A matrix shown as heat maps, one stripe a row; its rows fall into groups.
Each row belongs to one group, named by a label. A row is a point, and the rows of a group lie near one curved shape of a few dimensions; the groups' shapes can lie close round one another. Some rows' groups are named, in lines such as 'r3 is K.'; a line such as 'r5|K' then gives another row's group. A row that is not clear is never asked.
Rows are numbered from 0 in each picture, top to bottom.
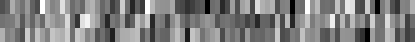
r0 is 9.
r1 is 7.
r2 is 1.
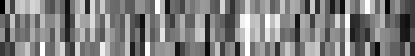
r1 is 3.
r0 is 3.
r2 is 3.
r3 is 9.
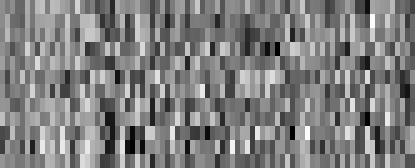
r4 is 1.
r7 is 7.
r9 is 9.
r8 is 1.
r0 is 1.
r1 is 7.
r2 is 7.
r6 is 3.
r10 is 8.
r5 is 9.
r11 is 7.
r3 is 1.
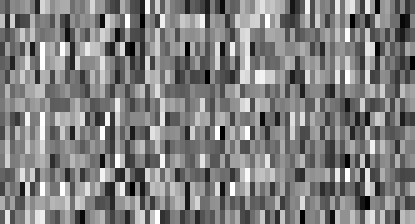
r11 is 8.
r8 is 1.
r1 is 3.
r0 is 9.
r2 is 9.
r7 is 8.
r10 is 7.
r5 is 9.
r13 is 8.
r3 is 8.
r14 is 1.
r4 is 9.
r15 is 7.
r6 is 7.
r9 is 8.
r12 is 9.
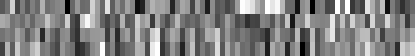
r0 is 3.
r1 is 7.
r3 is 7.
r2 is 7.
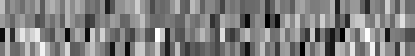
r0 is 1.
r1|1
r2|3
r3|7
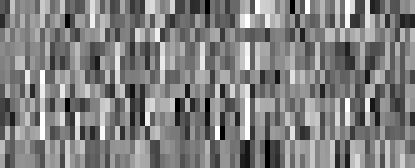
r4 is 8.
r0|9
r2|7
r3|8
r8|9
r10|1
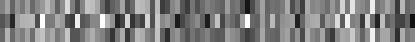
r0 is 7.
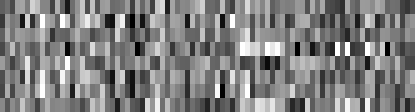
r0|3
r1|8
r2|8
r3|3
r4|1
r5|8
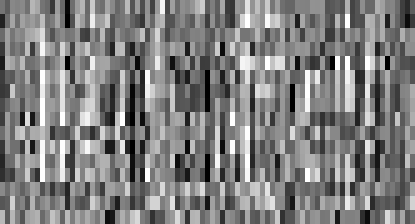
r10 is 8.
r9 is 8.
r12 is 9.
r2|7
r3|8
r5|9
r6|9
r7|9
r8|8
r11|9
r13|3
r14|9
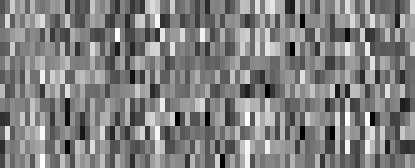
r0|9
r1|7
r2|8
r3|9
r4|7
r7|3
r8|9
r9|7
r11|8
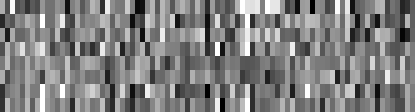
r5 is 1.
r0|3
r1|9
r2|3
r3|8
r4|7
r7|8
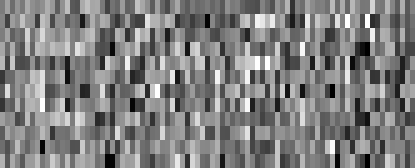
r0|7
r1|9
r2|7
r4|3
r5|9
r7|9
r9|8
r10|7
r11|1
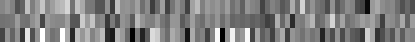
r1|7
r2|8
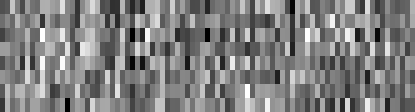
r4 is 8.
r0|9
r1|7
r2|9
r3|7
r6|8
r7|3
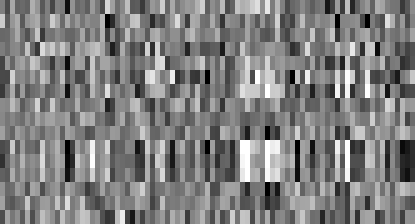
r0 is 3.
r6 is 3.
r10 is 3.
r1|1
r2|7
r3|9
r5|9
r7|1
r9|1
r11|3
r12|3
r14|1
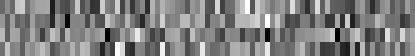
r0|8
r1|3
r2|1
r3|8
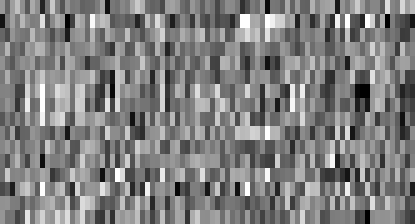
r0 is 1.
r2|3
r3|7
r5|7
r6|1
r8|9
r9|3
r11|7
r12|8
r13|9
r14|7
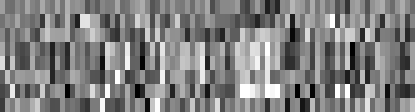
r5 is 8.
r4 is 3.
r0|1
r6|3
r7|7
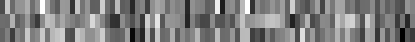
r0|8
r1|9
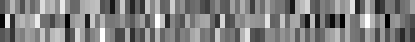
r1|3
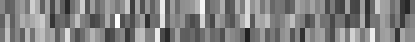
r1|8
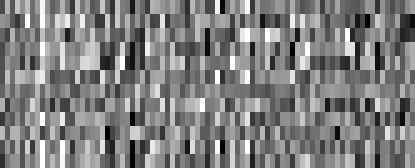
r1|1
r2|3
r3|9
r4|8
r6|7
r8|9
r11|9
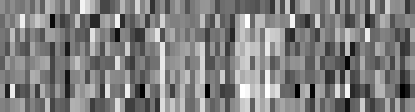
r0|7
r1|8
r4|8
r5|3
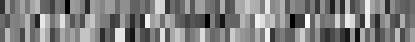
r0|3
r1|9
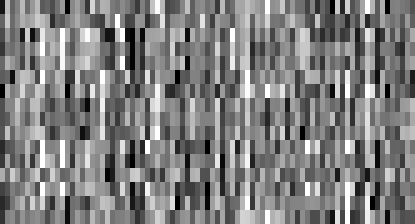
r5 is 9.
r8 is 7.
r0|3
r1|8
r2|8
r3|9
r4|8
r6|3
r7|7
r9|7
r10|9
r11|8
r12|1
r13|9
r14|9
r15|3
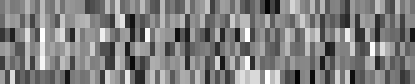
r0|1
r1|8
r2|9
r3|7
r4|8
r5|3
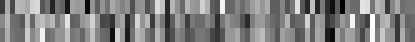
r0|3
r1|7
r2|7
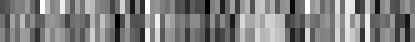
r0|9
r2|9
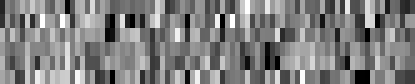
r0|3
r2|1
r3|1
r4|1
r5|1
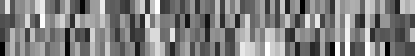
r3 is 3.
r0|7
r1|9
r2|9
